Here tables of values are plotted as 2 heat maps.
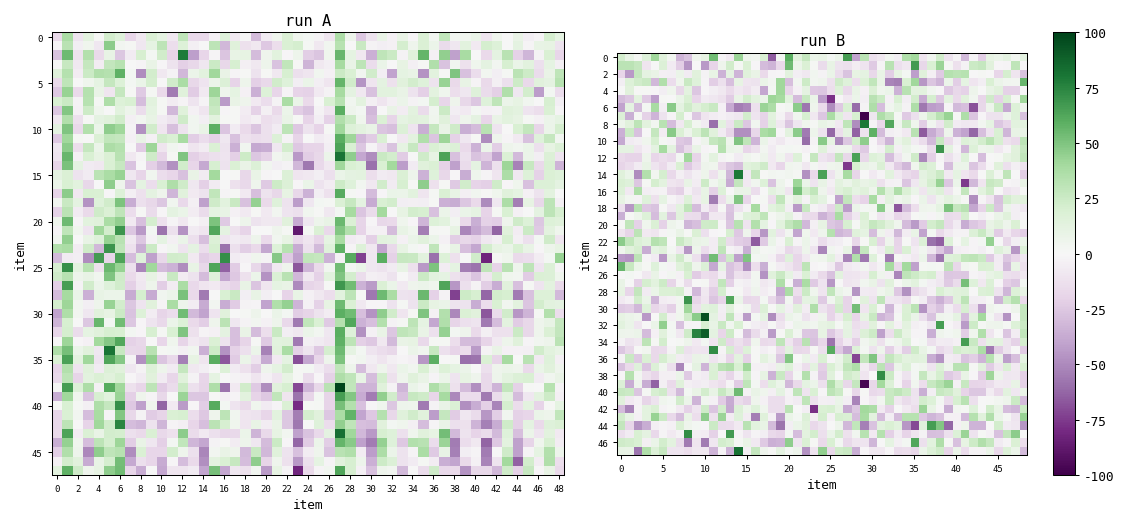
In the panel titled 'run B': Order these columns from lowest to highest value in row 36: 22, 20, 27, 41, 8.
41, 8, 22, 27, 20
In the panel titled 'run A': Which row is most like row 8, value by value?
17
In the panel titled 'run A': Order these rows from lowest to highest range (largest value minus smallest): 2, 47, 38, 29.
29, 2, 47, 38
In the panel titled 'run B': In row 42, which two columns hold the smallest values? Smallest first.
23, 1
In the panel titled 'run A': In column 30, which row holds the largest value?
4
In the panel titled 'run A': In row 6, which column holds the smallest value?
11
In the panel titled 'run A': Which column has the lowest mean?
23
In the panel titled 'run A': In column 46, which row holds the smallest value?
6
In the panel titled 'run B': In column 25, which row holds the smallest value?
5
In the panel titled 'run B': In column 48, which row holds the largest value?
3
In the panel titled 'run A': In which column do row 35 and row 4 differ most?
16
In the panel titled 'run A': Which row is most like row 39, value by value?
44
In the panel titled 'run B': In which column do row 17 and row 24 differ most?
11
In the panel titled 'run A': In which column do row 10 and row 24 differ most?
41
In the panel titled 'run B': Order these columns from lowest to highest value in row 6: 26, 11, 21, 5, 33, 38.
38, 26, 5, 33, 11, 21
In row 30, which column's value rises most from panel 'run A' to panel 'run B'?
41
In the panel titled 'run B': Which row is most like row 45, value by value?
29
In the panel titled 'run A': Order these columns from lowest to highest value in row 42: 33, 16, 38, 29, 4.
29, 38, 33, 16, 4
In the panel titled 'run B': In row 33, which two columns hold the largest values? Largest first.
10, 9
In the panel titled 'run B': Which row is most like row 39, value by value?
7
